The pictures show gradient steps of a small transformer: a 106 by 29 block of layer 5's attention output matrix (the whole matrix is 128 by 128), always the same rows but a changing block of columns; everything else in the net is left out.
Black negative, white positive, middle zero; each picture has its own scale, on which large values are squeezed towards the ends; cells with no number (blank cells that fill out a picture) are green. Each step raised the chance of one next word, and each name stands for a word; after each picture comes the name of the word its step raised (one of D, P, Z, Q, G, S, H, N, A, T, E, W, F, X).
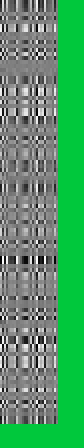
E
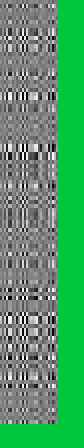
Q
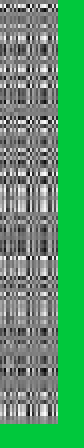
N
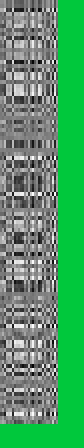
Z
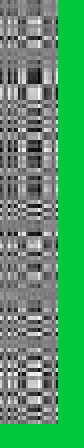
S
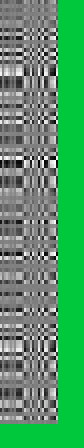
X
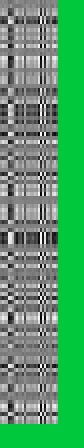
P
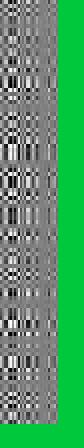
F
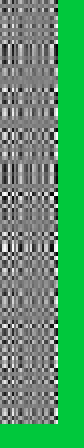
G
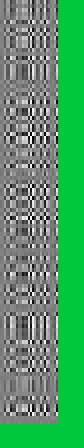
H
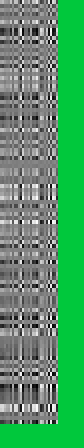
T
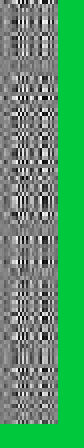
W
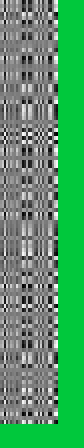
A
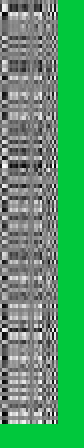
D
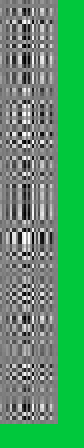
P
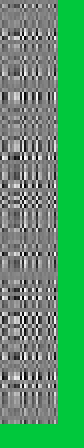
Q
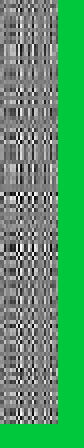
G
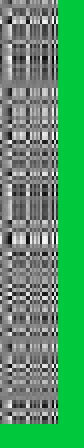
P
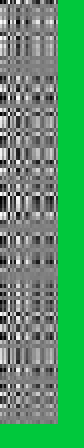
W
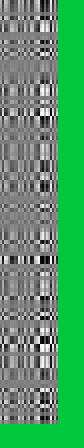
E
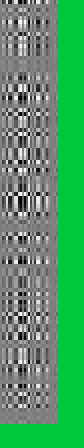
W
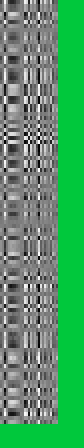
A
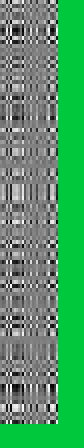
T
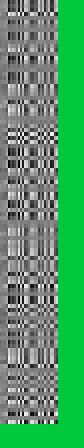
A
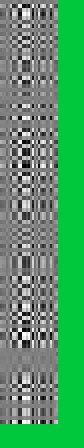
D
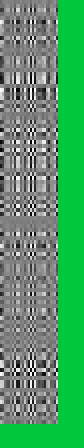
S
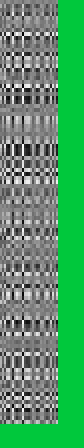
F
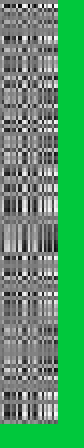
N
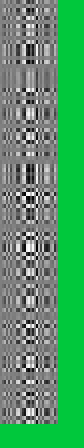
G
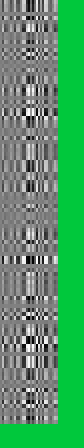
E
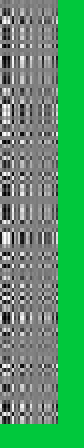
P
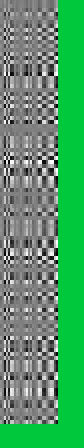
X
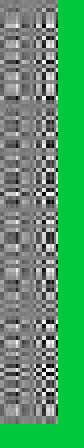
Z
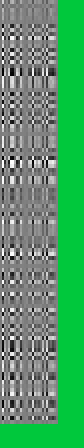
X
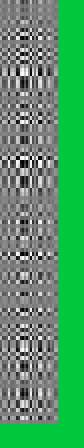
X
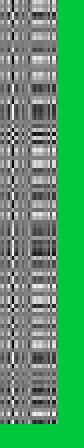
A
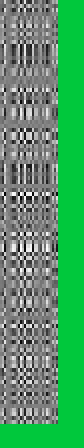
G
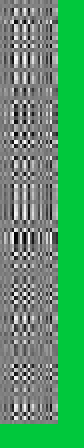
P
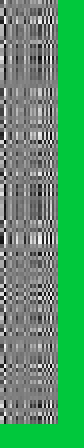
P
